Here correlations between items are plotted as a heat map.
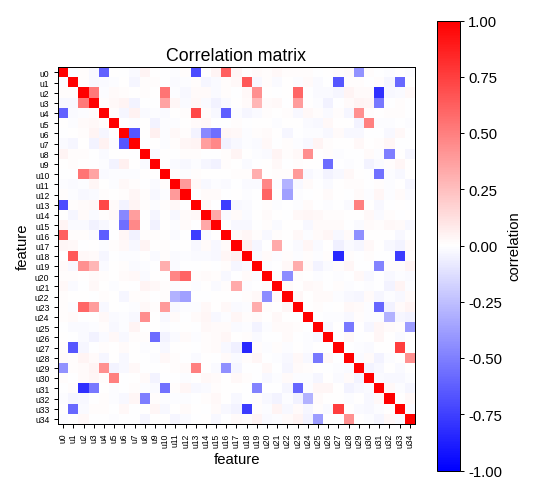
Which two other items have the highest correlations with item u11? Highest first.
u20, u12
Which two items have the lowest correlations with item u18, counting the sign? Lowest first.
u27, u33
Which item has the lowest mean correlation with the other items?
u31
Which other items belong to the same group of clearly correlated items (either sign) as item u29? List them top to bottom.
u0, u4, u13, u16
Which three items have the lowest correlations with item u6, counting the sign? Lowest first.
u7, u15, u14
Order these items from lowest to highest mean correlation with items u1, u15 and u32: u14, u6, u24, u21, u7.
u6, u24, u21, u14, u7
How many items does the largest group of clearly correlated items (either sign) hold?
6
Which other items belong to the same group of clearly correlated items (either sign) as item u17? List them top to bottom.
u21
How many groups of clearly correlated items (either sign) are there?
10
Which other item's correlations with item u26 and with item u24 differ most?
u9
